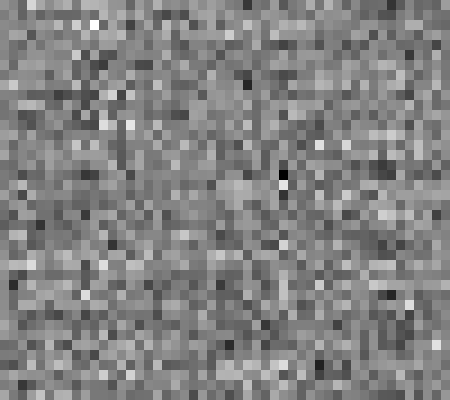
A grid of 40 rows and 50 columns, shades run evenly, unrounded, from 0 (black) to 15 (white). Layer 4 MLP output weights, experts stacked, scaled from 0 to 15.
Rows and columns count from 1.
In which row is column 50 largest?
29
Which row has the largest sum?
27
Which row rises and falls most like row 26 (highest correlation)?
1
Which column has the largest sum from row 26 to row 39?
12
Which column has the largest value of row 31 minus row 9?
46
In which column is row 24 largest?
21
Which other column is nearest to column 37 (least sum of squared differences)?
35
